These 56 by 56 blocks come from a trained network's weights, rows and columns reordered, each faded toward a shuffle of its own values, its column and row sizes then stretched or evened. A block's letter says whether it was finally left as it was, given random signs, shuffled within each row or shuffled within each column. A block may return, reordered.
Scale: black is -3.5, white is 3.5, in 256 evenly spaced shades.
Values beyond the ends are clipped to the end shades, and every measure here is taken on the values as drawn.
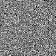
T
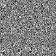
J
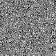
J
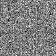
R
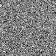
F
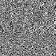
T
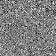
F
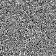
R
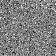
F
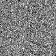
R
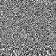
T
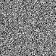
J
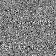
F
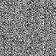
T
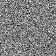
R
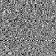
T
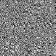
T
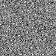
F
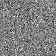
F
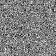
F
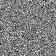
F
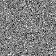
R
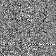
J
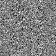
R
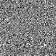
J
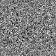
J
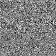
F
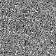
J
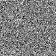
R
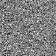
T
